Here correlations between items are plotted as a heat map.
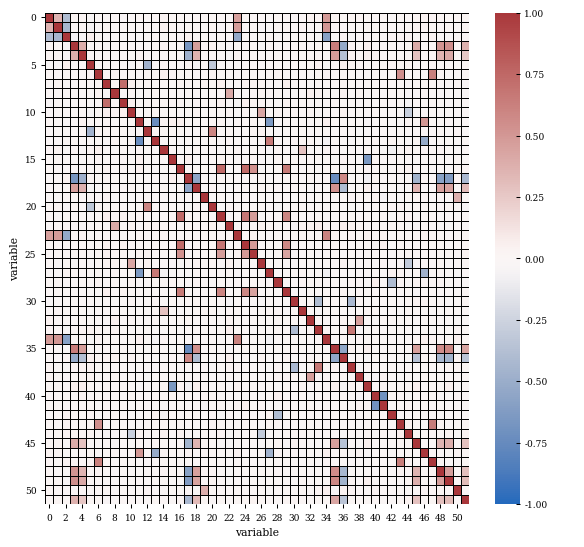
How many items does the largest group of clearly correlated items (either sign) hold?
10
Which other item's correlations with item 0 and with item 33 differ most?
37
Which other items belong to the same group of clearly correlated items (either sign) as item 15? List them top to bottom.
39
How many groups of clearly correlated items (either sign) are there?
16
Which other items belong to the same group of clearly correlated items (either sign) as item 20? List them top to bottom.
5, 12
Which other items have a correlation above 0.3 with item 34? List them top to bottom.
0, 1, 23
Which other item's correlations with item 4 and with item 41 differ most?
40
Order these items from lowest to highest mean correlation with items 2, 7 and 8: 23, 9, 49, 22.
23, 49, 22, 9
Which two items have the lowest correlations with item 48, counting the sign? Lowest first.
17, 36
